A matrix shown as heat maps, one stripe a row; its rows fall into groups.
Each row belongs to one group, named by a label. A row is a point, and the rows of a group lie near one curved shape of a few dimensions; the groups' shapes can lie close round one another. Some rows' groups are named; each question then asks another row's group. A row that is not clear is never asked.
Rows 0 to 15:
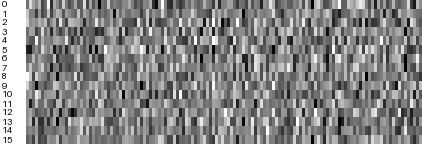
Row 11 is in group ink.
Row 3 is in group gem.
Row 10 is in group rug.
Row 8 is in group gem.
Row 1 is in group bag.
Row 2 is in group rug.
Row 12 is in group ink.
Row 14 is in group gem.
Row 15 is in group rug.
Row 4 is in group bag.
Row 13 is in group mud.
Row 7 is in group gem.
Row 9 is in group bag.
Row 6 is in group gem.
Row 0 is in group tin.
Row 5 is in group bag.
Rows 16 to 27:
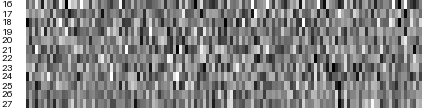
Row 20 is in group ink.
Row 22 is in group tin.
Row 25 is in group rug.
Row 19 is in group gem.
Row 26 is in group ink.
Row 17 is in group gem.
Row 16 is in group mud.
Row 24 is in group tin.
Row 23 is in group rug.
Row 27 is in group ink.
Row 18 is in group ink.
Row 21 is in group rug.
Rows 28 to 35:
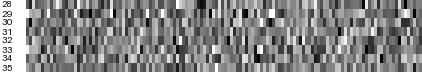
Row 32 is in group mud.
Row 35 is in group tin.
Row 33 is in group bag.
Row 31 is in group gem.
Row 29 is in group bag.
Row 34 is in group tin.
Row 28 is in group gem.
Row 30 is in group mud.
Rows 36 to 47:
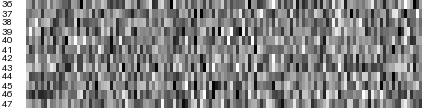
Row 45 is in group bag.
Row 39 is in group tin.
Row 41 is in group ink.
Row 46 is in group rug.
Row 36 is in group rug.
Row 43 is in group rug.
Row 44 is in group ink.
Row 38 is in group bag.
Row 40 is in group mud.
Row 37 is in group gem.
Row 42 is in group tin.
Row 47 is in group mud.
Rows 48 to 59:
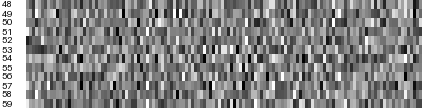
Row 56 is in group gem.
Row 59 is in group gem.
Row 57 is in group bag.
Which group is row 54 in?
rug
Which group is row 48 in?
rug
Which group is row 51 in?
gem
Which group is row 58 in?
rug
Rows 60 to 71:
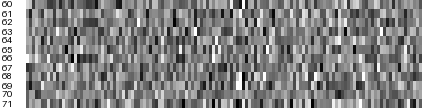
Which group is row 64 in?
tin
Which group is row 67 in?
ink
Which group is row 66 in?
bag
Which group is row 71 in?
tin
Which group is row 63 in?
gem
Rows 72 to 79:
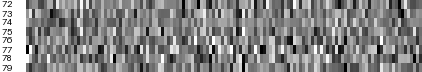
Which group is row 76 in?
bag
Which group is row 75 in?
bag
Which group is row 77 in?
ink
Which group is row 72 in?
gem
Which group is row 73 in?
tin
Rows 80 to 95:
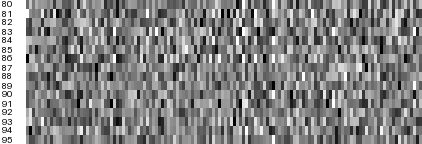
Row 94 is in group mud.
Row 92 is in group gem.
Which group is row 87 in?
bag
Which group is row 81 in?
gem
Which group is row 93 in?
gem
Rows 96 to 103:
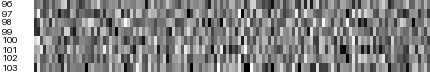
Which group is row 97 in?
gem
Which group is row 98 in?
gem
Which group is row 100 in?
gem
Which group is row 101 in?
rug
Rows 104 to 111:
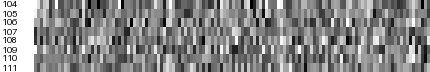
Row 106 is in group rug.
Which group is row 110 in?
rug
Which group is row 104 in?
bag
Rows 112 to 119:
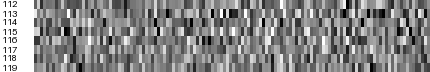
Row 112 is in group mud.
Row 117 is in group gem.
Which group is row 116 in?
gem
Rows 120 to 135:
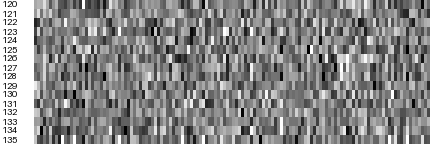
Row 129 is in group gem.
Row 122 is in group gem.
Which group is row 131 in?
gem
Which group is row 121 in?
gem
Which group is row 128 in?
bag
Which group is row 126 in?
tin
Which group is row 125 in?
mud
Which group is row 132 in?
gem
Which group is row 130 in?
gem
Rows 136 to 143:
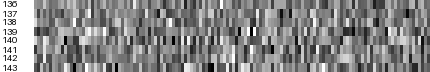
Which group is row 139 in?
mud
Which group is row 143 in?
gem
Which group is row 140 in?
rug
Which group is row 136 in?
gem
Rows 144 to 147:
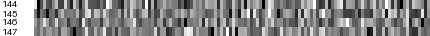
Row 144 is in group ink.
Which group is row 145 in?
mud
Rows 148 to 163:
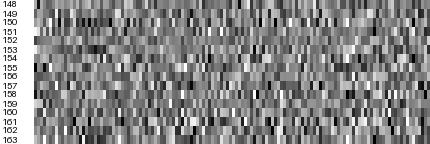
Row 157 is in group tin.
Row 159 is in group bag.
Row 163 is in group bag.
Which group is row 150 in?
gem
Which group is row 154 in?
gem
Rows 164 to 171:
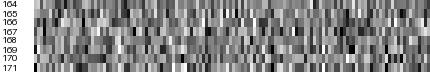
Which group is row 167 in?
rug
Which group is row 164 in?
gem
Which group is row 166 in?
bag
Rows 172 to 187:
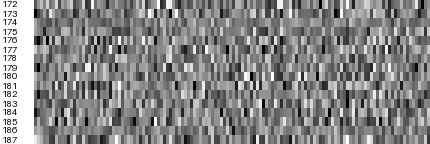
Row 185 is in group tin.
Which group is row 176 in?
bag
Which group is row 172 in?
tin
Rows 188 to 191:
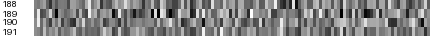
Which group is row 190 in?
mud
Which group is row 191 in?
bag
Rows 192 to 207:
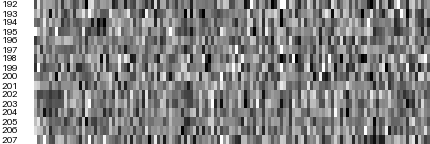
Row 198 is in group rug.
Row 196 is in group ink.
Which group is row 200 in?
tin
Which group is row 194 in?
bag
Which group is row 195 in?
bag
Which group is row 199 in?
ink
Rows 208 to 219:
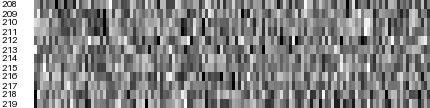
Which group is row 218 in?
ink
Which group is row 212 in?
rug
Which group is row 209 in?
gem
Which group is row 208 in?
mud
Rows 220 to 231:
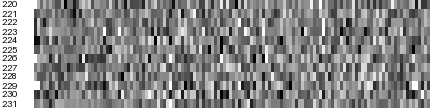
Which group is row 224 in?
bag
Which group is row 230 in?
bag
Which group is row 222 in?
ink
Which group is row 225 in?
gem
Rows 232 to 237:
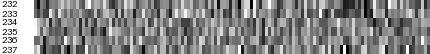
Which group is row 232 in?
mud
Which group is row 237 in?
ink
